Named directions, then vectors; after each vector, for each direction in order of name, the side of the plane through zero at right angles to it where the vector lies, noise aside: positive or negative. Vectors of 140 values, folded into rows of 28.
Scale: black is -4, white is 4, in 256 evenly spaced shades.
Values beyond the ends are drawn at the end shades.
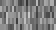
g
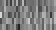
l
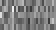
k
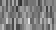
positive, negative, positive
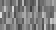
positive, positive, positive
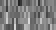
positive, negative, positive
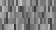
negative, positive, negative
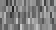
negative, negative, positive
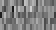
negative, negative, negative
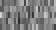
negative, positive, positive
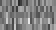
positive, negative, positive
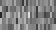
positive, negative, negative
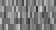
positive, positive, negative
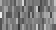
negative, positive, positive
